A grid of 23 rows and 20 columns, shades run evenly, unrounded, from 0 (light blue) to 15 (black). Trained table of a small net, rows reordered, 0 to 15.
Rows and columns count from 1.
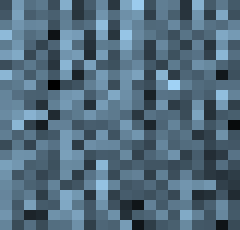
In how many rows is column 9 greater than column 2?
8
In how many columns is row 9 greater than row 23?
7
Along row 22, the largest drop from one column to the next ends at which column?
5
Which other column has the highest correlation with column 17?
2
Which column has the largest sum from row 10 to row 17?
18
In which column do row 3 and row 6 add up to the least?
9
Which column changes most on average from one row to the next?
19
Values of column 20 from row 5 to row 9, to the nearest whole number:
9 7 9 9 7
